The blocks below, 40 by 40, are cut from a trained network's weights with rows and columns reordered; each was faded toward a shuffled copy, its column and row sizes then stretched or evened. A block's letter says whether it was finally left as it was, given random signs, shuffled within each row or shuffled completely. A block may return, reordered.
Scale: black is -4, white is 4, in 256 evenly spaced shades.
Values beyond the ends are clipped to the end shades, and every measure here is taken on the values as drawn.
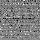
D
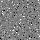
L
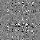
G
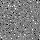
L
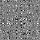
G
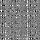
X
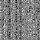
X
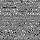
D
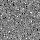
L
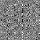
X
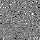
D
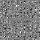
G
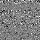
D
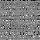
X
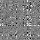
G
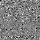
D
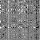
X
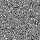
L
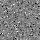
L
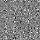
G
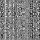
X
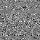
D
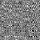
X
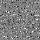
D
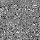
D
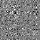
G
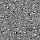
L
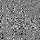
G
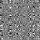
X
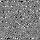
D
